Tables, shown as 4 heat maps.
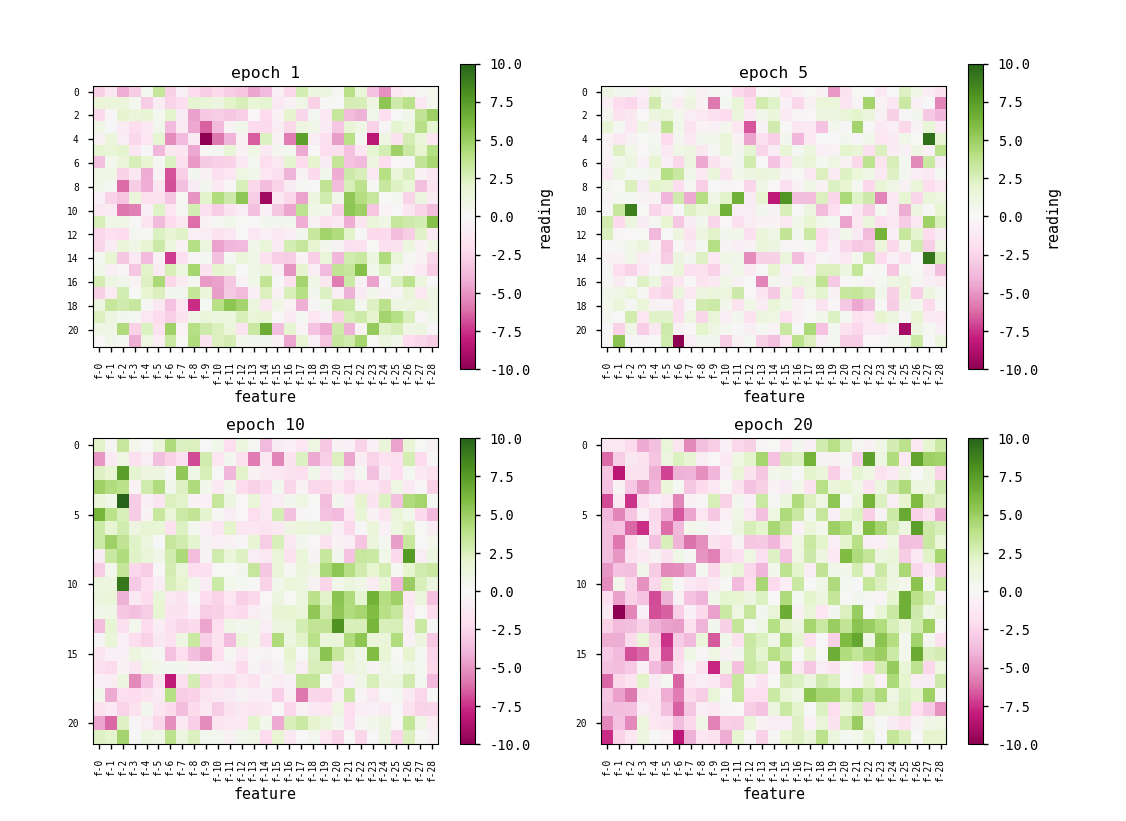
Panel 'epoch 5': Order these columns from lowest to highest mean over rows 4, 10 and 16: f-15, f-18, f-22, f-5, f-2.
f-5, f-22, f-18, f-15, f-2
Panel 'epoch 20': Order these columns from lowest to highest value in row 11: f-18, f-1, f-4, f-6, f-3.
f-4, f-1, f-3, f-6, f-18
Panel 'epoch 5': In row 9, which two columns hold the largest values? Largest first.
f-15, f-11
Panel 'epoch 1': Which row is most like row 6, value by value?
2
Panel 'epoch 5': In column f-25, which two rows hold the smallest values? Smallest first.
20, 10
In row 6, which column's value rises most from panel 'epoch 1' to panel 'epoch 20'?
f-22
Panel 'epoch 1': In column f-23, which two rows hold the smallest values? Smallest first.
4, 16
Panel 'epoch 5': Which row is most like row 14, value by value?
4
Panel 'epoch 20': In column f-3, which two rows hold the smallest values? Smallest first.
6, 15
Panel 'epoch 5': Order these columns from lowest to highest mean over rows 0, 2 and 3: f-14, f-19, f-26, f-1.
f-19, f-1, f-26, f-14
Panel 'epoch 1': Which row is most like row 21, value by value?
15
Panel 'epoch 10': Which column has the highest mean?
f-2
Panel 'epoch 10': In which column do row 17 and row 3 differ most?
f-6
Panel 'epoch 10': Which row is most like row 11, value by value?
12
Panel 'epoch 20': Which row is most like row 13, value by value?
18
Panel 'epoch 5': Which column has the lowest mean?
f-12
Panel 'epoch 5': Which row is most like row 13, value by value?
18
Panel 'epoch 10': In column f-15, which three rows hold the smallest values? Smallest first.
1, 20, 18
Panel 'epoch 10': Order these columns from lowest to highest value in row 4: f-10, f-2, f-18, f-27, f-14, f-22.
f-14, f-18, f-22, f-10, f-27, f-2
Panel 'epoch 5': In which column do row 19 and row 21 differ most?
f-6
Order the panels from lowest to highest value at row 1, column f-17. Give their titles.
epoch 5, epoch 1, epoch 10, epoch 20
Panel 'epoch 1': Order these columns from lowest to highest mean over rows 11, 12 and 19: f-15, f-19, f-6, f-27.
f-6, f-15, f-19, f-27
